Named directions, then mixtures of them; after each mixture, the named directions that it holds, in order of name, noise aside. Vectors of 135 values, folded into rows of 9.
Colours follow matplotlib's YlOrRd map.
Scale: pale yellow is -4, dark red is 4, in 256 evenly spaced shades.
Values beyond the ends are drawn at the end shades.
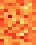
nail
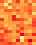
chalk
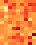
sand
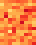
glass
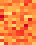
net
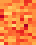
net.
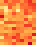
net, sand.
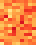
glass, net.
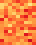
chalk, glass, nail.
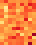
sand.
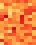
glass, net.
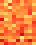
chalk, net.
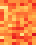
nail, net, sand.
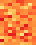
glass, nail, net.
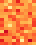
chalk, nail.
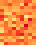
net.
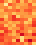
chalk.
